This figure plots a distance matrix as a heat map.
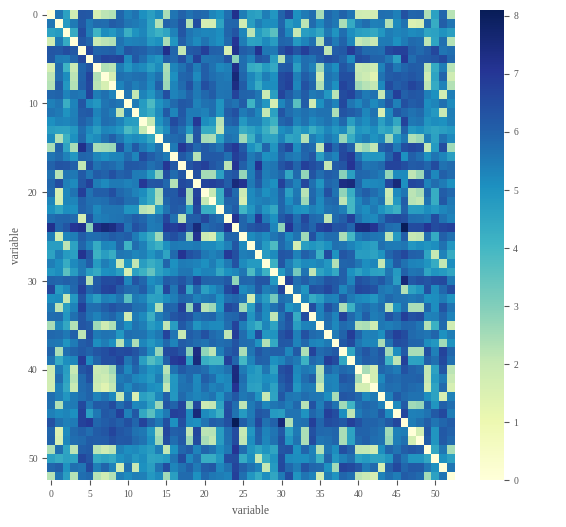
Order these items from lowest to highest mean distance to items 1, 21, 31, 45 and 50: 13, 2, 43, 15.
13, 2, 43, 15
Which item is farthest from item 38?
19
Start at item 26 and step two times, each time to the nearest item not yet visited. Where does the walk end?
2
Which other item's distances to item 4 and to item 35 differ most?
15
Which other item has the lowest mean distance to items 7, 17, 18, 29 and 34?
10
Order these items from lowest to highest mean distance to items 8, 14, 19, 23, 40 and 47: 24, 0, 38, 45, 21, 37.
0, 21, 38, 37, 45, 24
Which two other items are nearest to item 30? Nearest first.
5, 24
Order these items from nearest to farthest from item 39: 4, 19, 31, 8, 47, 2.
47, 2, 31, 8, 4, 19
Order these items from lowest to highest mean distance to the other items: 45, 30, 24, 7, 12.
7, 12, 45, 30, 24
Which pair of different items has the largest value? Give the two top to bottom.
24, 46
